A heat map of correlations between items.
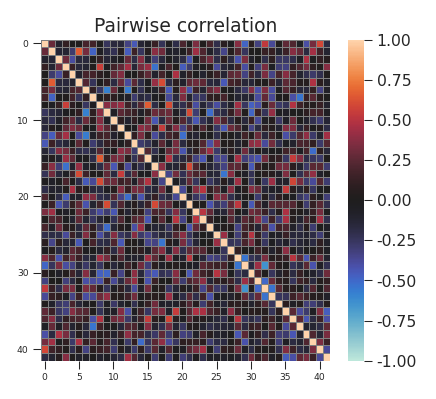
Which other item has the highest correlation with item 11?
17
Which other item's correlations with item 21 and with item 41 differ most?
16
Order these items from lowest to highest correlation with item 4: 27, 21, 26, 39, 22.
39, 26, 22, 21, 27
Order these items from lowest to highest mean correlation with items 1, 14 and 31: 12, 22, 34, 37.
34, 12, 37, 22
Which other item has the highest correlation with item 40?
0
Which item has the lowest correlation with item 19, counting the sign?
20
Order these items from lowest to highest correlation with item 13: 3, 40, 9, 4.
40, 3, 4, 9
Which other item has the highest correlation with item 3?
8
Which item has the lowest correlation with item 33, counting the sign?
32
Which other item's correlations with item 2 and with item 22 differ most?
35
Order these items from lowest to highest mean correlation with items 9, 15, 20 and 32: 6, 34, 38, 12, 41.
38, 12, 41, 6, 34
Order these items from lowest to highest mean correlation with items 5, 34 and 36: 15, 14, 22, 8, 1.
14, 8, 22, 15, 1
